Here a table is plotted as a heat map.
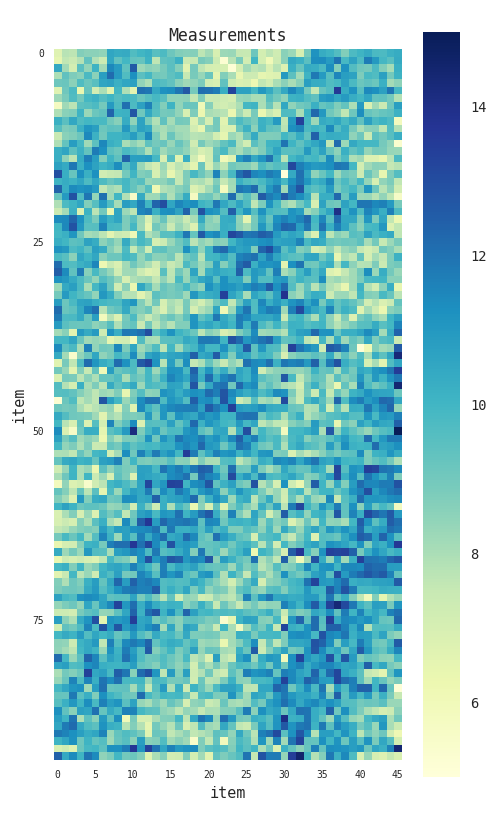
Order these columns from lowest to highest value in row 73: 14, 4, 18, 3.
3, 18, 14, 4
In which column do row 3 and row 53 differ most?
17
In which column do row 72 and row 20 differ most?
41
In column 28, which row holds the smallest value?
1
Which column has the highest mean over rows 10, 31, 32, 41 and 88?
30
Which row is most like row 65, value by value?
92
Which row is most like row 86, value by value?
54
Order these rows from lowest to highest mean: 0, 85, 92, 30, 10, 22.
0, 10, 30, 22, 85, 92
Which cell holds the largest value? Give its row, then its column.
50, 45
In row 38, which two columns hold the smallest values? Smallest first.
10, 7
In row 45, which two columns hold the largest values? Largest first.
22, 20
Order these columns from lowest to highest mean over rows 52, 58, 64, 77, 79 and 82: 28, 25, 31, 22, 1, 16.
22, 1, 28, 31, 16, 25
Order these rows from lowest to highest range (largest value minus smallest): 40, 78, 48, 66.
48, 78, 66, 40
